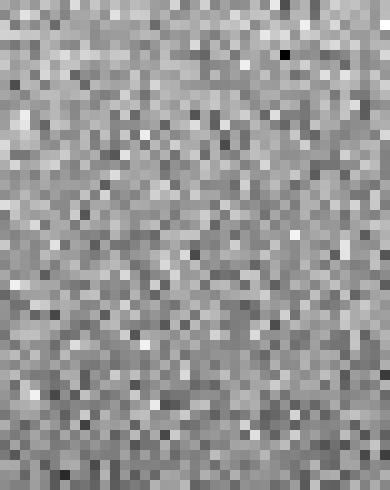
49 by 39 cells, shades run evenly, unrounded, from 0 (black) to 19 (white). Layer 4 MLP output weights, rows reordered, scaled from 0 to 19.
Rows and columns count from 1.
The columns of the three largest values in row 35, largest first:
15, 8, 36
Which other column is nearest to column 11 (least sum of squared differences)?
18
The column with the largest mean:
3
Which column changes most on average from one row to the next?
2
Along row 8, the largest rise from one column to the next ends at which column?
5
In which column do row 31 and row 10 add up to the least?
25
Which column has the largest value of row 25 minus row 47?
6
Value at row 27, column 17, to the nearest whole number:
16
